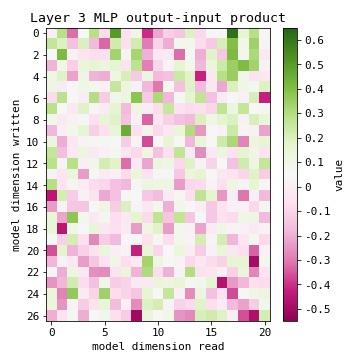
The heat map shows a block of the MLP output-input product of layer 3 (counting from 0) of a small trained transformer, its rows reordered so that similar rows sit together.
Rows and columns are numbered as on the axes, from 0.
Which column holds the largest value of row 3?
18
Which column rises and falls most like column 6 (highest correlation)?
17
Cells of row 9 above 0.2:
3
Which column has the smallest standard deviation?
15
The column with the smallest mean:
9
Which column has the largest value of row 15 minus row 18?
1
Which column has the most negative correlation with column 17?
2
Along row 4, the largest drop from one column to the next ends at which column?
14
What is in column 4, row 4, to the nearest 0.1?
-0.2
